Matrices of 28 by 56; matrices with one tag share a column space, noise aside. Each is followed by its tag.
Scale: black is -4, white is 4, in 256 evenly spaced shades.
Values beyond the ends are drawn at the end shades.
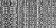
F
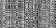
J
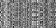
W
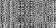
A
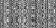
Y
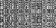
Y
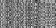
W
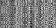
F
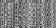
W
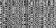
F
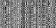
F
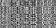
F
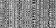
J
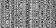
J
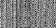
J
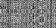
Y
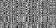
A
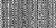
J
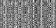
F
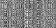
J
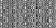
Y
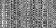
J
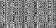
A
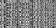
W
